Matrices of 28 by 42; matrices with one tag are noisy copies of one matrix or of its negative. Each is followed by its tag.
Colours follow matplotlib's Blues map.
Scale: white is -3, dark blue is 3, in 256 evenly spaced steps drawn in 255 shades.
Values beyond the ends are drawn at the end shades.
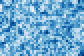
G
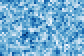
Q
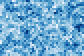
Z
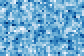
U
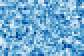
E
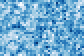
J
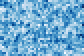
U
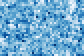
E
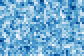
E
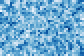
G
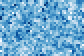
E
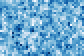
Q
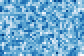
G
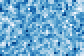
G
